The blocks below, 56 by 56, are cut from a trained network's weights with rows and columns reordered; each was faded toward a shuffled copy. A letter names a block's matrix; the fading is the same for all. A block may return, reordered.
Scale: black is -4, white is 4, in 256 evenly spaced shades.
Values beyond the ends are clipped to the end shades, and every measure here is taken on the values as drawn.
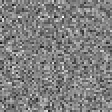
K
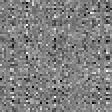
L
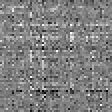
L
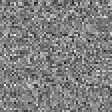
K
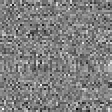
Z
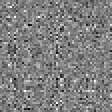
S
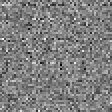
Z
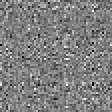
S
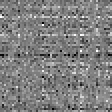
L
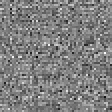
Z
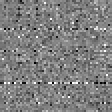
S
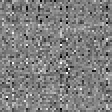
L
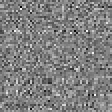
Z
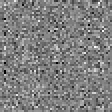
S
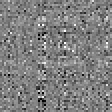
L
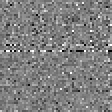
S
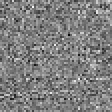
K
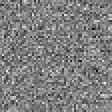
K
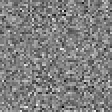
K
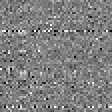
S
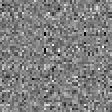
S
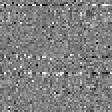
S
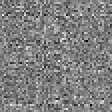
Z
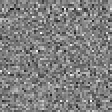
Z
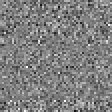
Z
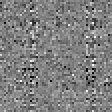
L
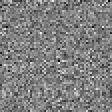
Z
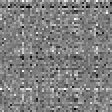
L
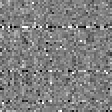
S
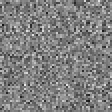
K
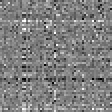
L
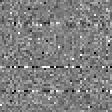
S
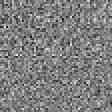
K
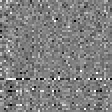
S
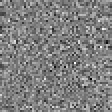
Z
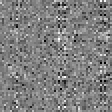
L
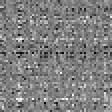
L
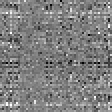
L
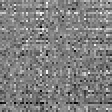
L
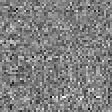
Z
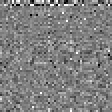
S
